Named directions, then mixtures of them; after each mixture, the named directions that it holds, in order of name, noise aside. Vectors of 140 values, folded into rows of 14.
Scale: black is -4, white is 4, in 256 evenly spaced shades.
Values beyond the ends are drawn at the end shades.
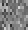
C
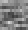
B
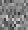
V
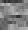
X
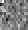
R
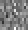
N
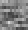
B.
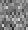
C, V.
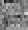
R, V, X.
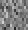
C, N.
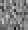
N, R.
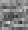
B.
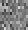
C.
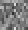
N, X.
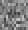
B, V.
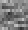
B.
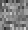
B, C, X.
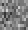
B, C, R.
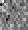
R.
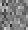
C.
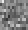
B, R, V.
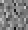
N, R.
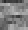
X.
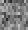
C, R, X.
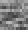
B.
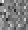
N, R.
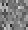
C.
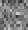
C, V, X.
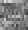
V, X.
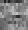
X.
